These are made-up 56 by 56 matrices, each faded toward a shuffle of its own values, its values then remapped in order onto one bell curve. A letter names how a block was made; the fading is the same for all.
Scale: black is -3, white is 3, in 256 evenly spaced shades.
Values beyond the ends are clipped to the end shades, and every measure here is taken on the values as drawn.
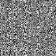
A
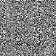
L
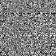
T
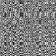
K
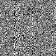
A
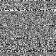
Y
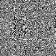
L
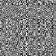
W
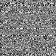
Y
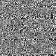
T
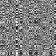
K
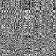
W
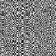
K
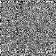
T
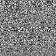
Y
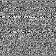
Y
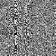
L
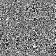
L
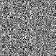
L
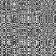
K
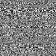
Y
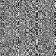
W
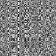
K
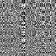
K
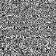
T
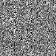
A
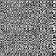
K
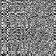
W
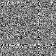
T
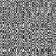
K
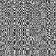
K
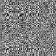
W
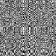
W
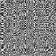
W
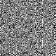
A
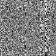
A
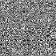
T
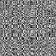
K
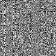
A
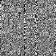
A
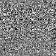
T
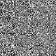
T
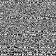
Y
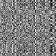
K
